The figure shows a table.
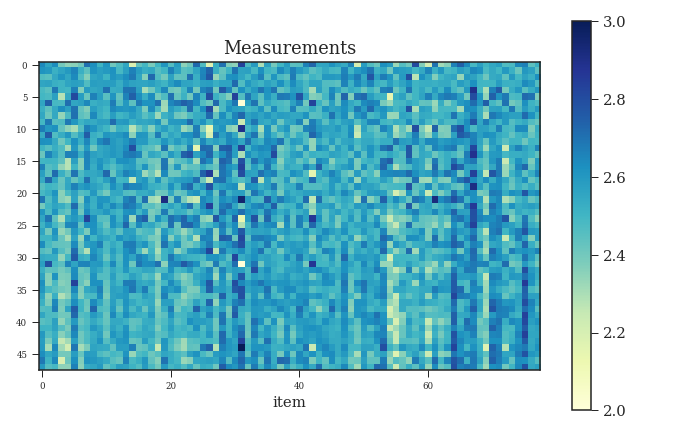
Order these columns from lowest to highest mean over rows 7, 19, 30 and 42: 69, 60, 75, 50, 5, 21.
69, 60, 21, 50, 75, 5
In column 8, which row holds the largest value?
38
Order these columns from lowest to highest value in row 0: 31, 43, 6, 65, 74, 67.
6, 67, 43, 74, 65, 31
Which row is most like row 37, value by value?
8
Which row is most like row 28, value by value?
35
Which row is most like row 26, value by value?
33
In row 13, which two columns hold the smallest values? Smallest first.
24, 72
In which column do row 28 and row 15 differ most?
54
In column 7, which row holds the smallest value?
29
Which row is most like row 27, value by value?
15
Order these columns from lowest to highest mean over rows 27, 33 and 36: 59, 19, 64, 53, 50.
50, 59, 19, 53, 64
